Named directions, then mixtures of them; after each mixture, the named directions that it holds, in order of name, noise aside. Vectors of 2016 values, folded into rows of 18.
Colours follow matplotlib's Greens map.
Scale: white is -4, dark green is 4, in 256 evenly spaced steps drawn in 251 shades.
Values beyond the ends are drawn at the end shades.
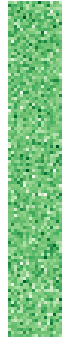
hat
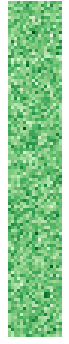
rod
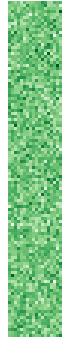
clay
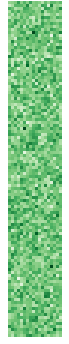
rod.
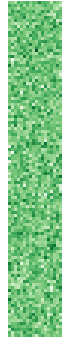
clay, hat, rod.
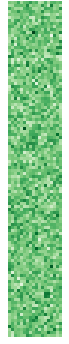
rod.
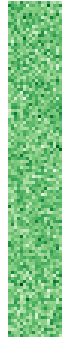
clay, hat, rod.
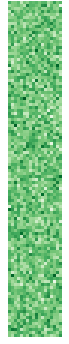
clay, rod.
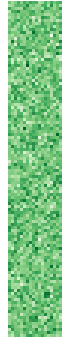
rod.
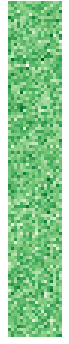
clay, hat, rod.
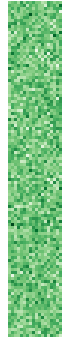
clay.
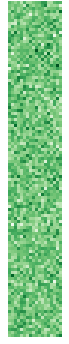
clay.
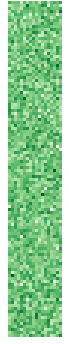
clay, hat, rod.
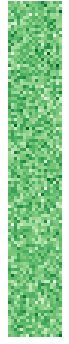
clay.
